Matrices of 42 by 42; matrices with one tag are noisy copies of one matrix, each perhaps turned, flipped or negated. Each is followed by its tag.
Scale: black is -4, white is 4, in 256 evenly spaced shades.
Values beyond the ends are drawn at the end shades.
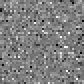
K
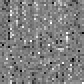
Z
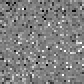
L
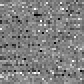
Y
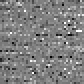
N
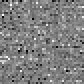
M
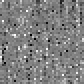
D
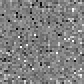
L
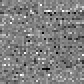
Y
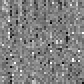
Z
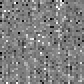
M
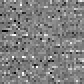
N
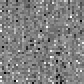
M
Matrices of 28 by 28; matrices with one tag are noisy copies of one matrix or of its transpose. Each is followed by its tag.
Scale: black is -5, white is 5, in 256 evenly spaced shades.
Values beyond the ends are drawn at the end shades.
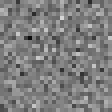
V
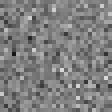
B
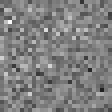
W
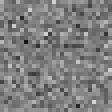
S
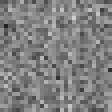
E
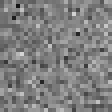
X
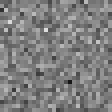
W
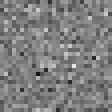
W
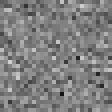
E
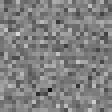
S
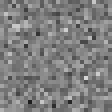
B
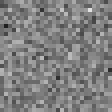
E
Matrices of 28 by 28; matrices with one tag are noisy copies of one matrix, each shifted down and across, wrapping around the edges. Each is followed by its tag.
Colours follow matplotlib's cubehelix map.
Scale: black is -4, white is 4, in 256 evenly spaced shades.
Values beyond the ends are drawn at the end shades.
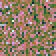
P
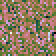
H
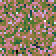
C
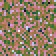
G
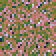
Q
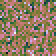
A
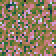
A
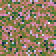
A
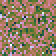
C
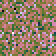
H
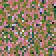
P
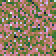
G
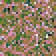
C
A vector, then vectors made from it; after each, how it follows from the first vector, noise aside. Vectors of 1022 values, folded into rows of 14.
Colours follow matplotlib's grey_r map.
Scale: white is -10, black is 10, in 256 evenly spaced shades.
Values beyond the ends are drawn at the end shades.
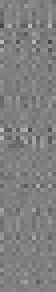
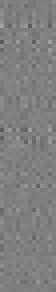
negated, shrunk.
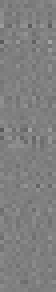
negated, shrunk.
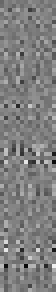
reversed, negated, scaled up.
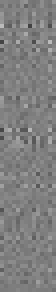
negated.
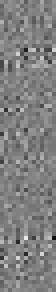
wrapped around, negated, scaled up.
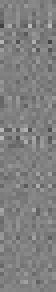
copied.
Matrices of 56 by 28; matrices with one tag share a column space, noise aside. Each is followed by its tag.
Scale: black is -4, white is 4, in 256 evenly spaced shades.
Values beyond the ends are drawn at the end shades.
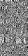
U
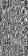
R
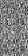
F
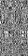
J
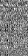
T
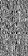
R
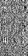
U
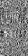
J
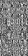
F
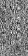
R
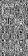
F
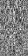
R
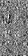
J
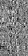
R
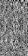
U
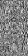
R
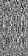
T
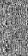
F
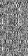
F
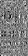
J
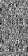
F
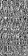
R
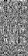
U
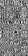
J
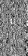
F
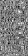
R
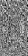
T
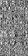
J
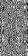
U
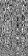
T
